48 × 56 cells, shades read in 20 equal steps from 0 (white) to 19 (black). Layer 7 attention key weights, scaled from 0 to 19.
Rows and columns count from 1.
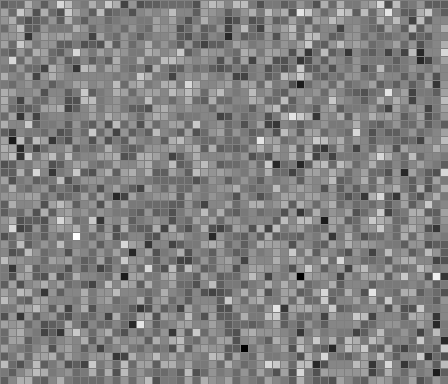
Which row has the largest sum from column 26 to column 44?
9
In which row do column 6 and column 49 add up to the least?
2
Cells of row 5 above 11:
12
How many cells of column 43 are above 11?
7
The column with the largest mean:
55
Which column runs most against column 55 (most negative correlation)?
16
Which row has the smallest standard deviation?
23
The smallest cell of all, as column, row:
10, 30
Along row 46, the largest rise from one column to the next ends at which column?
40
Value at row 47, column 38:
3
